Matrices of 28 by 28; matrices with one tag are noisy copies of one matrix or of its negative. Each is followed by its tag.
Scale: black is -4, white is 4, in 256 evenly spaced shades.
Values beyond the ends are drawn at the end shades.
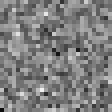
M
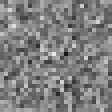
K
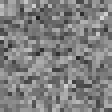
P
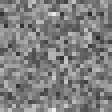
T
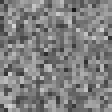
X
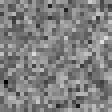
T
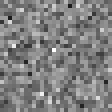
P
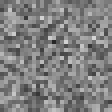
X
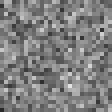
K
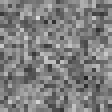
X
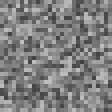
K
